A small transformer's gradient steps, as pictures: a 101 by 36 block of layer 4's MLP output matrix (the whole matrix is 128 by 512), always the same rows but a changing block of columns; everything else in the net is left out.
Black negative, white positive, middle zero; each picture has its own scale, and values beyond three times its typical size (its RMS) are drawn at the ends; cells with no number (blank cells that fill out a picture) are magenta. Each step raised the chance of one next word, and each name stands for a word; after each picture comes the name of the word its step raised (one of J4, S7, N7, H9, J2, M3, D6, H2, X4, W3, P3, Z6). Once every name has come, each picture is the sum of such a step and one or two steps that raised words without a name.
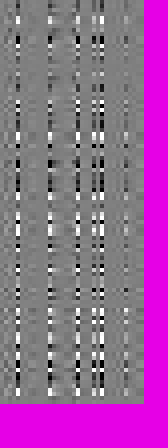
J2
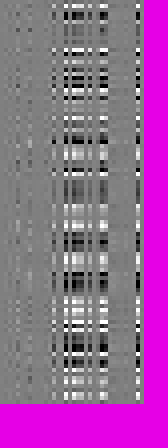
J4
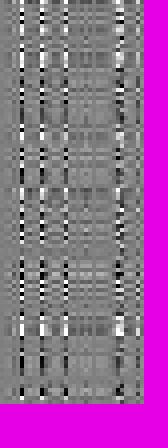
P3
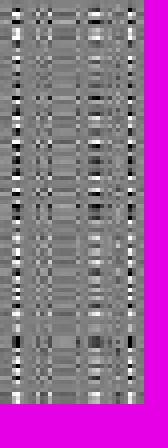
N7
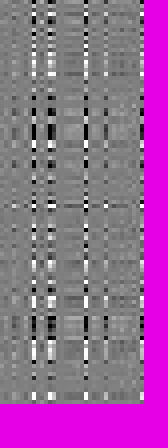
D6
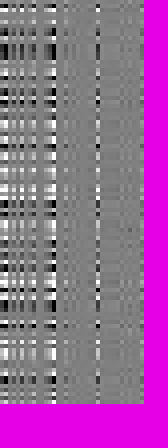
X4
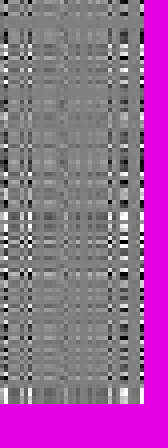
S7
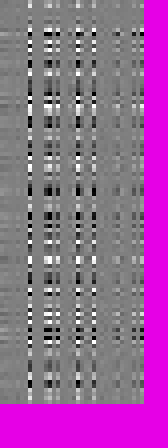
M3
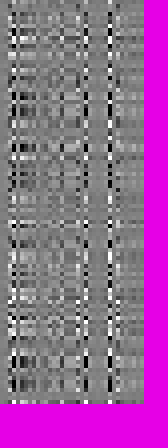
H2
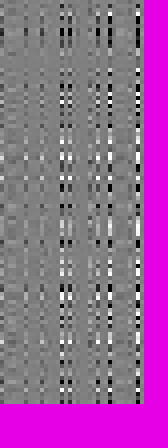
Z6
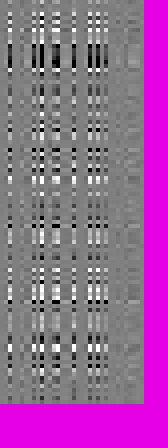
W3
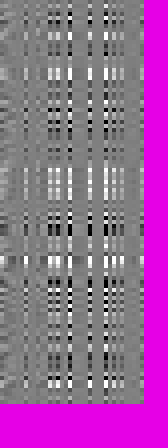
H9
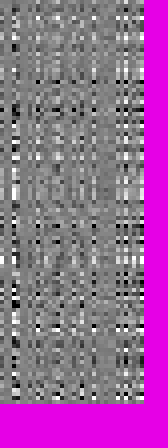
H9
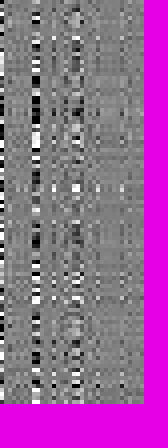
D6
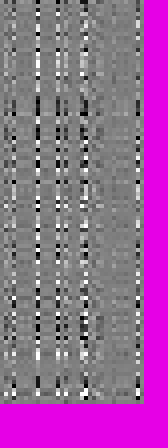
D6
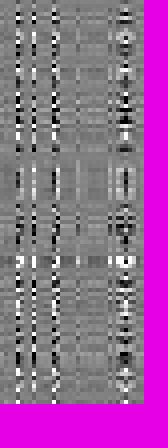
H9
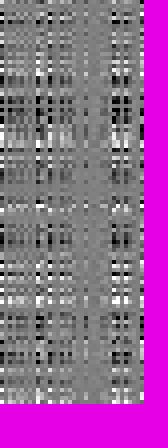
D6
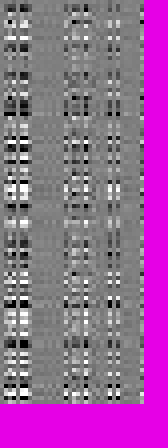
N7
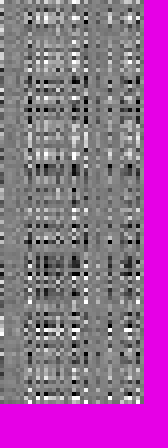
P3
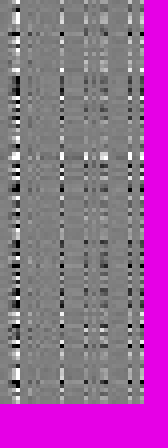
M3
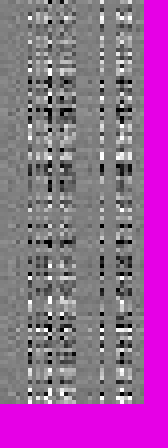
D6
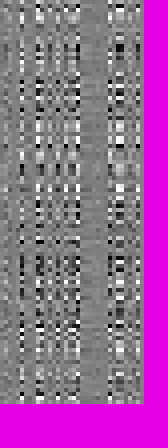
X4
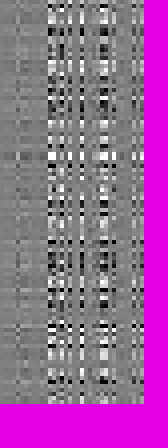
X4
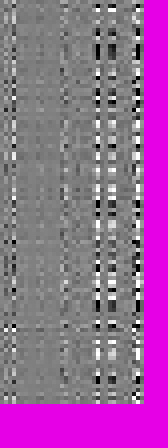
X4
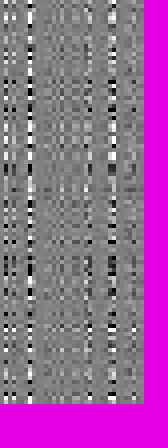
X4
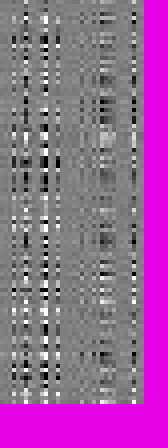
J2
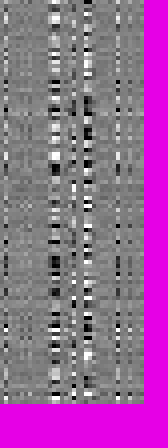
D6
